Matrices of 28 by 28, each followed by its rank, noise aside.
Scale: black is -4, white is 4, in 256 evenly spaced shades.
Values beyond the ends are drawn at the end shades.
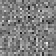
eight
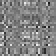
three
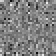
six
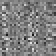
four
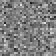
eight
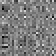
four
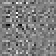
four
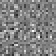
four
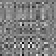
three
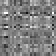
two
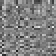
four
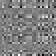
two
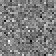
eight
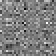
four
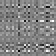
two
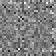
eight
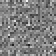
eight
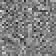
eight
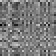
three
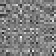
four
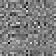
six
